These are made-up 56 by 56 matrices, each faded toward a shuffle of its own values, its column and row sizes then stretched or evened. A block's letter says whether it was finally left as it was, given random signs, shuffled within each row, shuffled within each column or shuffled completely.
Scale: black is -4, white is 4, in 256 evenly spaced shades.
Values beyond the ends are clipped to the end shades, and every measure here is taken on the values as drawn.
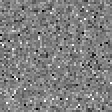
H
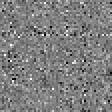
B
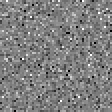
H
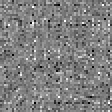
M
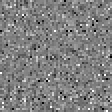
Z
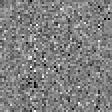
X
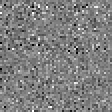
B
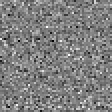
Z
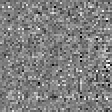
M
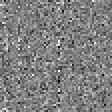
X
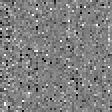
X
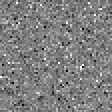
H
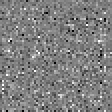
B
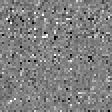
B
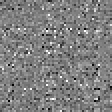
M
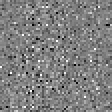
M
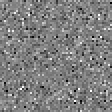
Z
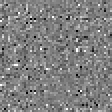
M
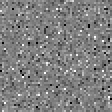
X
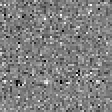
B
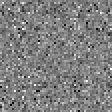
B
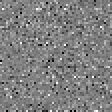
Z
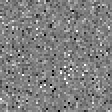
X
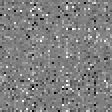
B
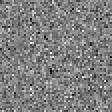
X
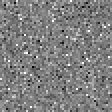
H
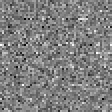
Z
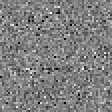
Z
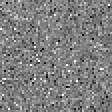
H
